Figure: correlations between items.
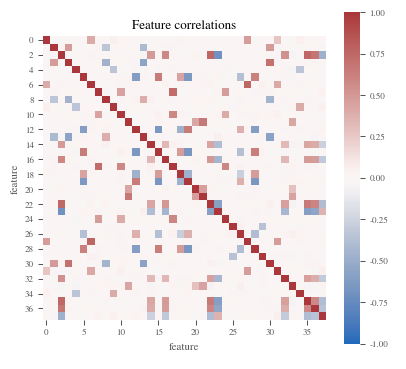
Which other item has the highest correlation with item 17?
7
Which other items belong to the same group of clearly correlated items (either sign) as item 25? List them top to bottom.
29
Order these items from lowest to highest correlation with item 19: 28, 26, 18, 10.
28, 18, 10, 26
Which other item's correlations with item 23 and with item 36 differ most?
2
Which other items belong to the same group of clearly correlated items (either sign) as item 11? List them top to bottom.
20, 21, 33
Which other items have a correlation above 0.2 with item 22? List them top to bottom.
2, 14, 16, 32, 35, 36
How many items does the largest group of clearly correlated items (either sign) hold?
9
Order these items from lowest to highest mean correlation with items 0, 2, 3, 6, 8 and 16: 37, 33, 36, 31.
37, 33, 31, 36
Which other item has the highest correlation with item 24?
17
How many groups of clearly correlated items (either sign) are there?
8
